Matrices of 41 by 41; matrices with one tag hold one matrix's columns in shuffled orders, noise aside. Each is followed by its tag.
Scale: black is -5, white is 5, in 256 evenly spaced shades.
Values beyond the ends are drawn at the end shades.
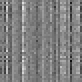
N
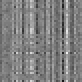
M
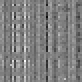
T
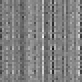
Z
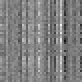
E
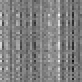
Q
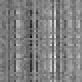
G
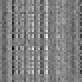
Z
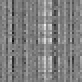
E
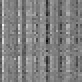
E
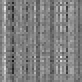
N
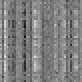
G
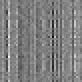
G
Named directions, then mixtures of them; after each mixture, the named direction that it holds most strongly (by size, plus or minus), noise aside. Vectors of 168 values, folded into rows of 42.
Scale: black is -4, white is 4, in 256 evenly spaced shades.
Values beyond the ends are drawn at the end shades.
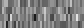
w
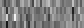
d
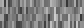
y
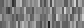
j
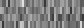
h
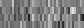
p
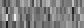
d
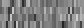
w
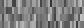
j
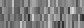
p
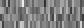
h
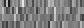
h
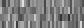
h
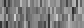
d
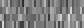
h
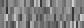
d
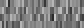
h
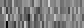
d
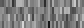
j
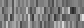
p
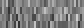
w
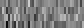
w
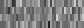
j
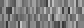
j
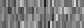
j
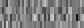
w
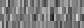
w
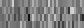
p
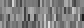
j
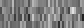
p
